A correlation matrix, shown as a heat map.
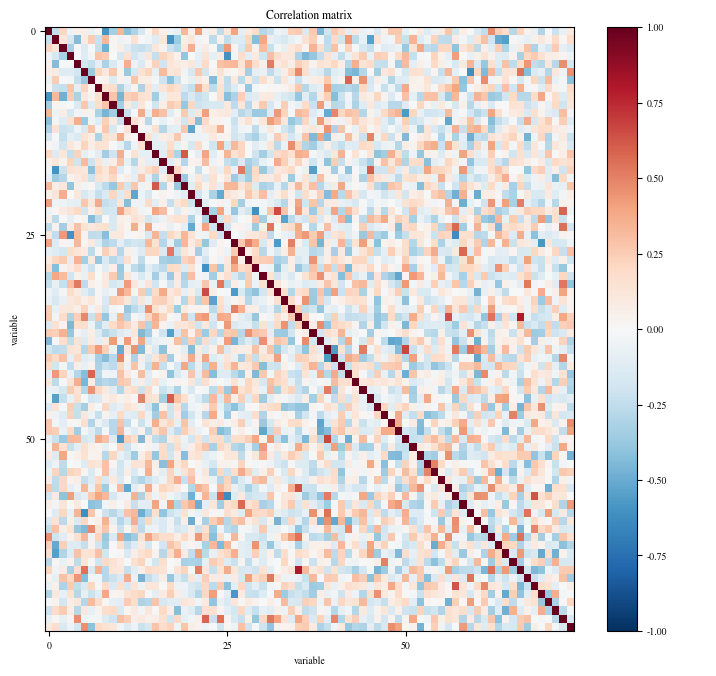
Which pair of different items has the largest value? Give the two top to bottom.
35, 66
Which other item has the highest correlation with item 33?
36
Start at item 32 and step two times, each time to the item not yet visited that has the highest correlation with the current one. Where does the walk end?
72
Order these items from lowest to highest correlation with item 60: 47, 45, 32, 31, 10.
32, 10, 45, 31, 47
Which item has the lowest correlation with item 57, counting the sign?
25
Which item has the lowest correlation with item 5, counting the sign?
59
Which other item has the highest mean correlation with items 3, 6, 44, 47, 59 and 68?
57
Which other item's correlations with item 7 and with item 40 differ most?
39
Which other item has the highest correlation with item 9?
38
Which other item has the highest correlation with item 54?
53
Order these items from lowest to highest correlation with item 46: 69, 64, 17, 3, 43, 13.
64, 17, 13, 43, 3, 69
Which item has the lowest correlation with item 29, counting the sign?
22
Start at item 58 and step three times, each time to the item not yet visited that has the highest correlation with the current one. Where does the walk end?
45
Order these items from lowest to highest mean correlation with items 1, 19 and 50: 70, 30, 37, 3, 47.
47, 3, 30, 70, 37
